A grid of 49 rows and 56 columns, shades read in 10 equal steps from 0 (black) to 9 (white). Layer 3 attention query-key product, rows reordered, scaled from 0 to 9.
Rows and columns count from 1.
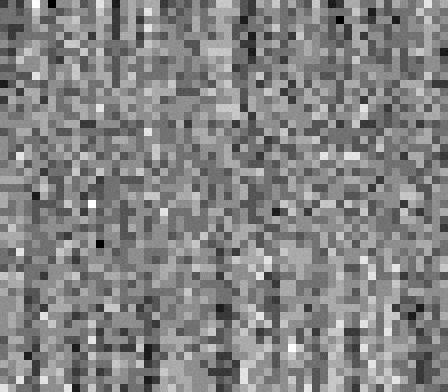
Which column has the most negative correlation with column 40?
42
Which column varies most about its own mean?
19
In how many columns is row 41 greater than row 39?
25
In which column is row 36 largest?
50
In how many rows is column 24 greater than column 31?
17
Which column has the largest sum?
46
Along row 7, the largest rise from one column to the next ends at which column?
33
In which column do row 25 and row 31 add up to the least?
13
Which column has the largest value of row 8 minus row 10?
3
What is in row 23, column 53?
4
